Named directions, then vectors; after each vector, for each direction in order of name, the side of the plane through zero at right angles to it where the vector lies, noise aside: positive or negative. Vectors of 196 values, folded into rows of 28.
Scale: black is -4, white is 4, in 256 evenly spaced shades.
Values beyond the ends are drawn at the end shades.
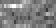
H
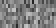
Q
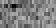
negative, negative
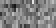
negative, negative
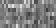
positive, negative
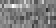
positive, negative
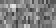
positive, positive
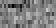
negative, positive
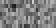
negative, negative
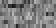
negative, positive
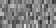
positive, positive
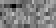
negative, negative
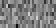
negative, positive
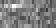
positive, positive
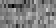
negative, positive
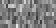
positive, negative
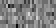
negative, positive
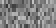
negative, negative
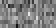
negative, positive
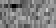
negative, negative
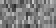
negative, negative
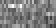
positive, negative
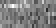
positive, negative
